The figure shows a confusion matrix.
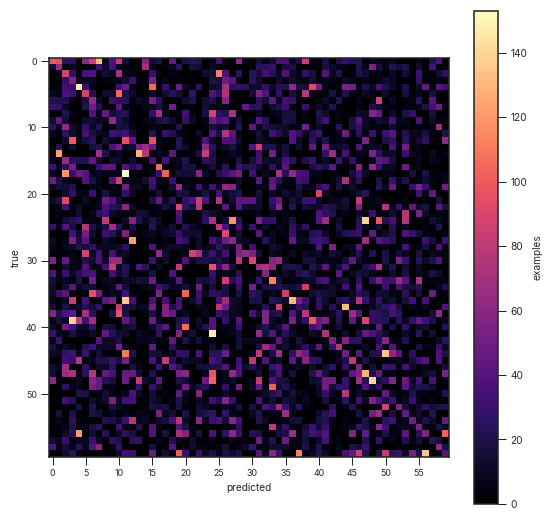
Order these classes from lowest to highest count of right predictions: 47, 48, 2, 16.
2, 16, 47, 48
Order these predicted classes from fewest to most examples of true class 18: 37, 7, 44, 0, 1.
7, 1, 37, 0, 44
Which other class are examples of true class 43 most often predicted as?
32
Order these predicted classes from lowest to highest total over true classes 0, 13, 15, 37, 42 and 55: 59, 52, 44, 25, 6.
52, 59, 25, 6, 44
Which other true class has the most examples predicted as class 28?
30
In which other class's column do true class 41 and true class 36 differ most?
24
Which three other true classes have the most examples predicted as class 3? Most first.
39, 12, 36
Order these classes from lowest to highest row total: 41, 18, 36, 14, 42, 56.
42, 18, 41, 14, 56, 36
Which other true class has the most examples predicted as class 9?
31
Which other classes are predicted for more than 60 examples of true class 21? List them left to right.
2, 22, 25, 46
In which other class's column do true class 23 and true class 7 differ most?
53
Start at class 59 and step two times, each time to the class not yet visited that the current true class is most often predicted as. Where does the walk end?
4
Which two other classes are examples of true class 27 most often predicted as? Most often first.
12, 47
